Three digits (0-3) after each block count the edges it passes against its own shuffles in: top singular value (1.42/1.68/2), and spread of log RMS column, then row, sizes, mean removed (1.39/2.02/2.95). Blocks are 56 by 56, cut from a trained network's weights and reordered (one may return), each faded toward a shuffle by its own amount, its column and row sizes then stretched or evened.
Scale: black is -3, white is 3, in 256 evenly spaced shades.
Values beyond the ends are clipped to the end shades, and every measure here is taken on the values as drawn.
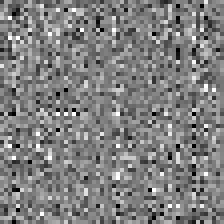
1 3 1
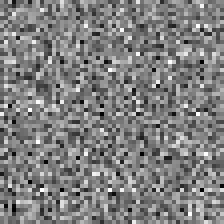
1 1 1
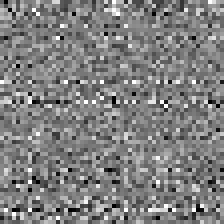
2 1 3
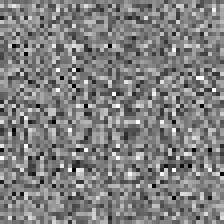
2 1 2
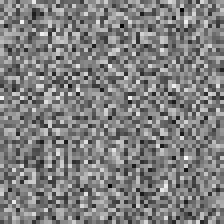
2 0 0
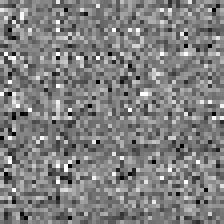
0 1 1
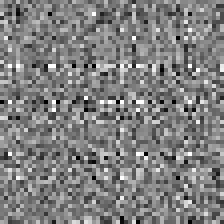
3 1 2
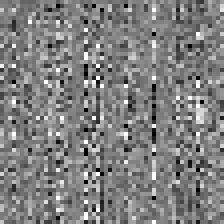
2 3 1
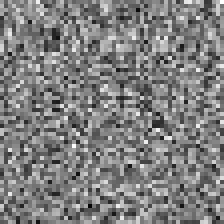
3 0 0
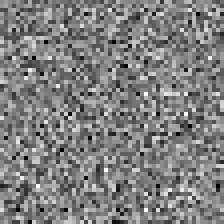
0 0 1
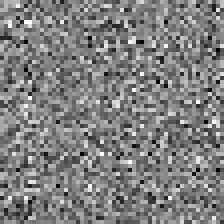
0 1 1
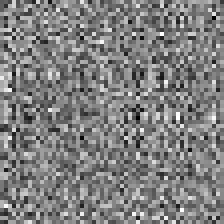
3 2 1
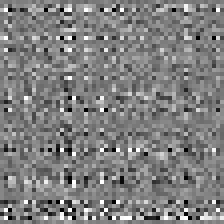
3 2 3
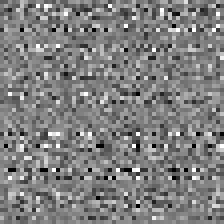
0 1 3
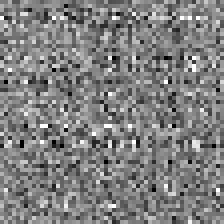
1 1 2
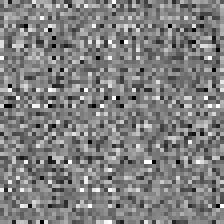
1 0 3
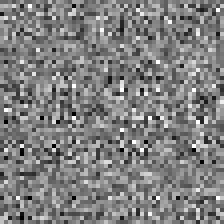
1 1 2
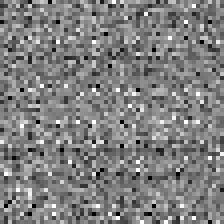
0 0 1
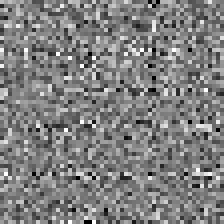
1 1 2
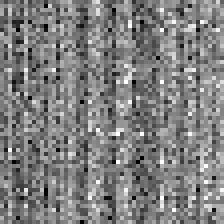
3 1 1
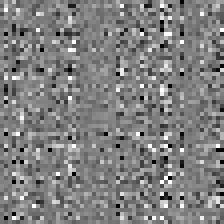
0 3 2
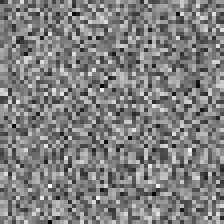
3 0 0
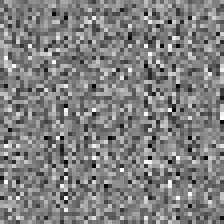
0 2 1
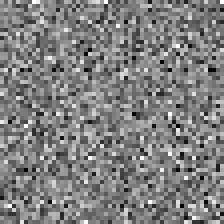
0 0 1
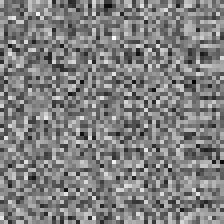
3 0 0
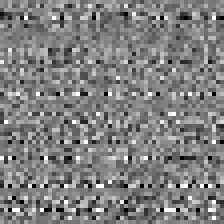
3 0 3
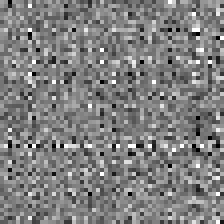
2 2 2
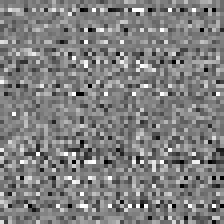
0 0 3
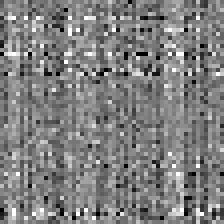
3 0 2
